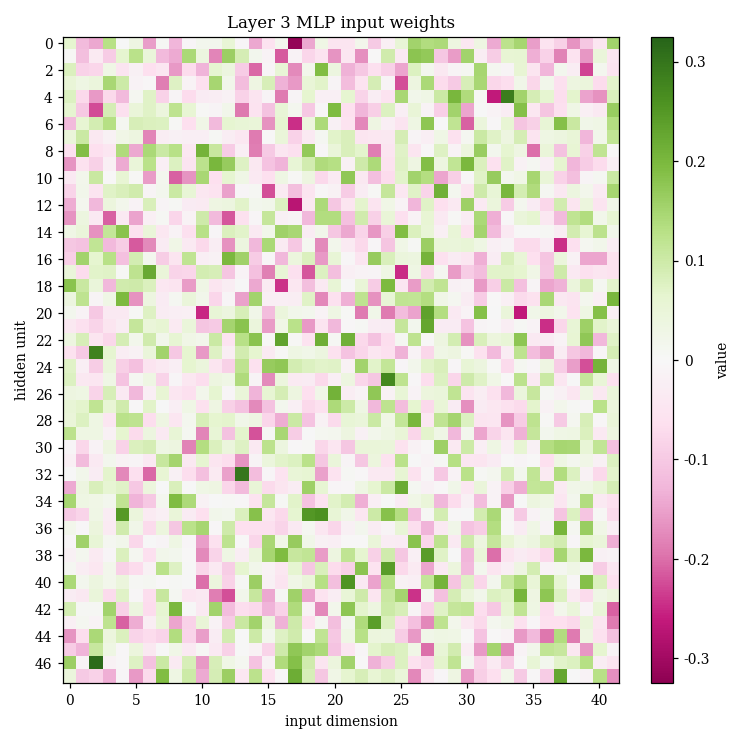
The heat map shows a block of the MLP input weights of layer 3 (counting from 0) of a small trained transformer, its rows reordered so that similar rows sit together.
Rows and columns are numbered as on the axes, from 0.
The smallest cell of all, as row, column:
0, 17
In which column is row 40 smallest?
10
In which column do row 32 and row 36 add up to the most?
37
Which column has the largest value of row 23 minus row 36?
2
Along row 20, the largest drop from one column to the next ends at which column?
34
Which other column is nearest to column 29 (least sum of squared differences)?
7
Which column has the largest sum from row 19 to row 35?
13
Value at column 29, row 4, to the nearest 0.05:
0.2
